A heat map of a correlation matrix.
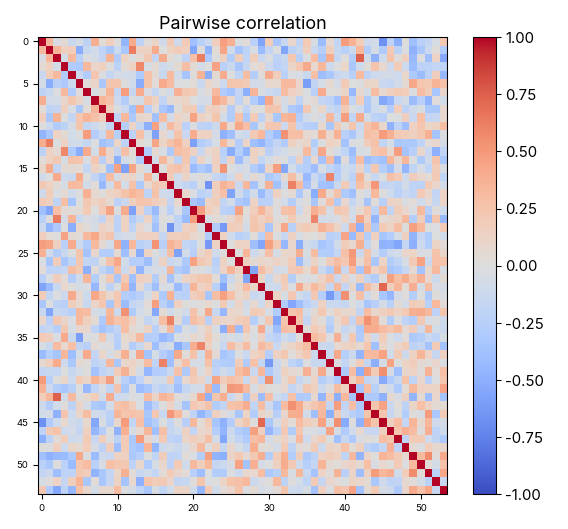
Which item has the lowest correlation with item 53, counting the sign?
2
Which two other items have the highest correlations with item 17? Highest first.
33, 44
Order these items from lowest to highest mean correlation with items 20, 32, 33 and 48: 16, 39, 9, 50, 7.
7, 16, 39, 50, 9
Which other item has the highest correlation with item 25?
41
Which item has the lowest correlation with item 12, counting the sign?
20
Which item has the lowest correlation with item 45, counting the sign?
0
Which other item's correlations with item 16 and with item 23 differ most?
38
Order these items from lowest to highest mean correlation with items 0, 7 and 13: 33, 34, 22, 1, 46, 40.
46, 34, 22, 33, 1, 40
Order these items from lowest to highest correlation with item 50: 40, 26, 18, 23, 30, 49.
23, 30, 40, 18, 49, 26
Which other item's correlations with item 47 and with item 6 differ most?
18
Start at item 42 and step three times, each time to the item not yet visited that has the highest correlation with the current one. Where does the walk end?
36
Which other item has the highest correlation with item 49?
51
